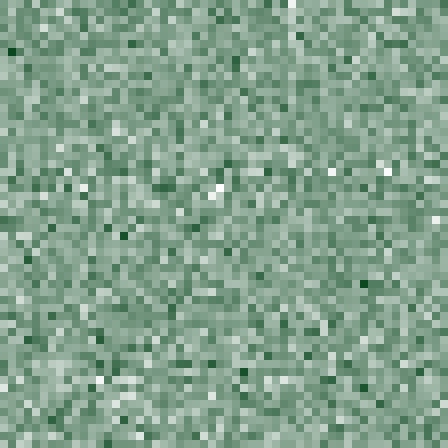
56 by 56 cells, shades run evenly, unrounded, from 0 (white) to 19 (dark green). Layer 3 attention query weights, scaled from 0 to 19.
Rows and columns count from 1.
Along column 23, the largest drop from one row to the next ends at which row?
27
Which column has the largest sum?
52
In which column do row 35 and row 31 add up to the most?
33
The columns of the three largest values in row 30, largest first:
16, 48, 42
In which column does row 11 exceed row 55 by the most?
26
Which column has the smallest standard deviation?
45
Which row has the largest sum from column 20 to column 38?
11
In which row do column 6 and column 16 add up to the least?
50
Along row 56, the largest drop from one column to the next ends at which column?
3
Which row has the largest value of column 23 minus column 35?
17
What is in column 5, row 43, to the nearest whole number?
14
